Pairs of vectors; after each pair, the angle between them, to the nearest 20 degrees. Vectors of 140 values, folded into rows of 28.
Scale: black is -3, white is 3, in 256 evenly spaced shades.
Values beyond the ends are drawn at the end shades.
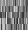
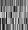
160 degrees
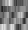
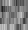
20 degrees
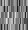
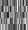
140 degrees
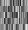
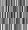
80 degrees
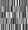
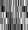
120 degrees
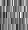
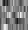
60 degrees
